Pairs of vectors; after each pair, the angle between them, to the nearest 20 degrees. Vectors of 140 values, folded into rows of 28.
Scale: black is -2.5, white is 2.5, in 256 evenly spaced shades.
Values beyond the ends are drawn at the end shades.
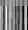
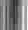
120 degrees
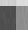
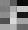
120 degrees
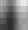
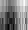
20 degrees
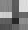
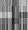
40 degrees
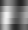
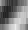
120 degrees
